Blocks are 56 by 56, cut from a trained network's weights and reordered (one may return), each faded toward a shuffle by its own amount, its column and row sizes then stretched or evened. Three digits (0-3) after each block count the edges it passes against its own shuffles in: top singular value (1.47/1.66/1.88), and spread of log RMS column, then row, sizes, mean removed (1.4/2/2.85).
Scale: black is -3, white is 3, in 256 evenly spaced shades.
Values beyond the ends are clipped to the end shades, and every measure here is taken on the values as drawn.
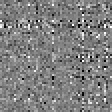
0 2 2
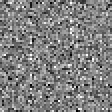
0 1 1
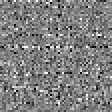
0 1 2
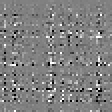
0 3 3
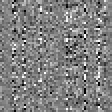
2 3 0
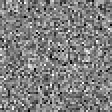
0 0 0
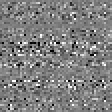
1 1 3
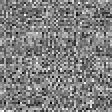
3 0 1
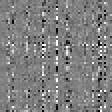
3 3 2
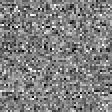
1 0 2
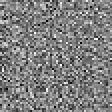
2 1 0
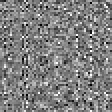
3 2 0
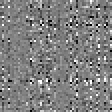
1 3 1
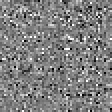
0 2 2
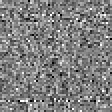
0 0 1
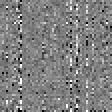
1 3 0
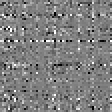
1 2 3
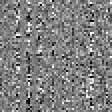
2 3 0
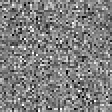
1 1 0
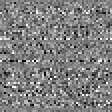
1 0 3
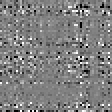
2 3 3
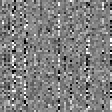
3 3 0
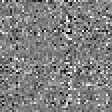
0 2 2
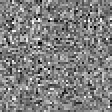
1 1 1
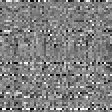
2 0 3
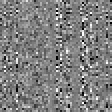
3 3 0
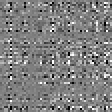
3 3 3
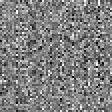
2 2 0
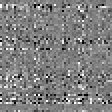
1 2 3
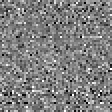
0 0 2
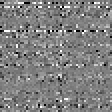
1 1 3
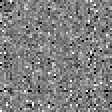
1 2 0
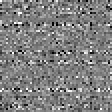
1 1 3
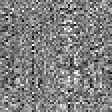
2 2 0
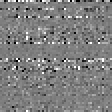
1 1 3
